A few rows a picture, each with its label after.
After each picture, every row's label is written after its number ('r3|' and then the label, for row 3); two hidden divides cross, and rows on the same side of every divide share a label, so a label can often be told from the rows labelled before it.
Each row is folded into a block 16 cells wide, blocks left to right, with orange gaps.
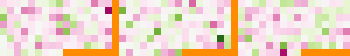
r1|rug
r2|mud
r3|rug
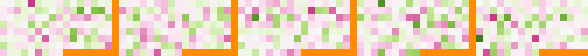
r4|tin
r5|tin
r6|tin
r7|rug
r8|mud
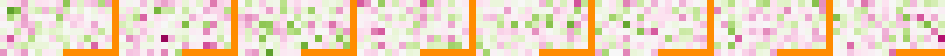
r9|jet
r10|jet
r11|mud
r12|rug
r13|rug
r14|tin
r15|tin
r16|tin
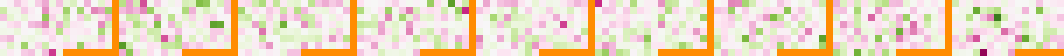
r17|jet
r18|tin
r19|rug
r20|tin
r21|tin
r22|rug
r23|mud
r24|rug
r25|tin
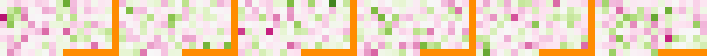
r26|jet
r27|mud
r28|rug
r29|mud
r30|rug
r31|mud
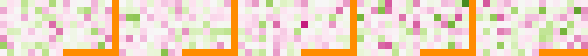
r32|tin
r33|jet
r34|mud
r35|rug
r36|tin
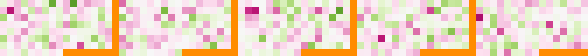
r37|rug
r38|rug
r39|rug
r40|tin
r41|jet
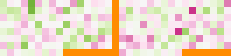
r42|jet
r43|tin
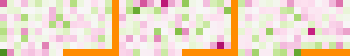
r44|mud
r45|jet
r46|mud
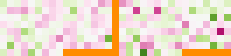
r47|mud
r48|rug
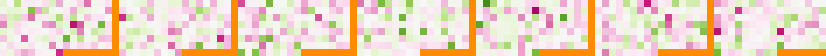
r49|tin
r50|tin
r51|mud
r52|rug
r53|mud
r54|jet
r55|mud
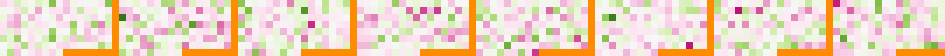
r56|rug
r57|rug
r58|jet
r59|rug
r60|tin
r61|tin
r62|jet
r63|rug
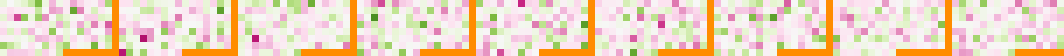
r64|mud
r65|tin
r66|rug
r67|jet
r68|jet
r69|mud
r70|mud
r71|mud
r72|mud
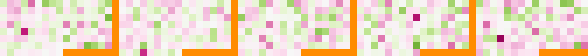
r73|rug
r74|jet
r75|rug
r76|tin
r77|tin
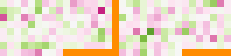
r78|jet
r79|rug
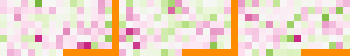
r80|mud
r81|rug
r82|mud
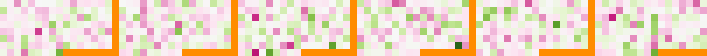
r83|mud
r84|jet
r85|rug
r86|tin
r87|jet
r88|mud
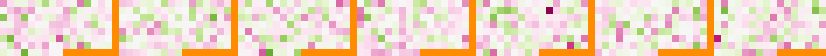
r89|rug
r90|mud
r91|mud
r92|jet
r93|tin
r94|tin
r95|tin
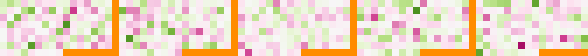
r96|jet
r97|rug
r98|jet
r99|rug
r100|mud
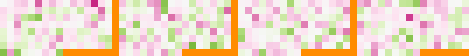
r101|mud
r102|rug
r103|rug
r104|rug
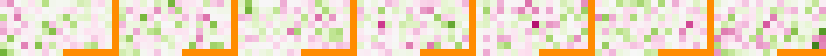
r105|rug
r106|rug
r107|jet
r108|tin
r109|jet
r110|mud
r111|tin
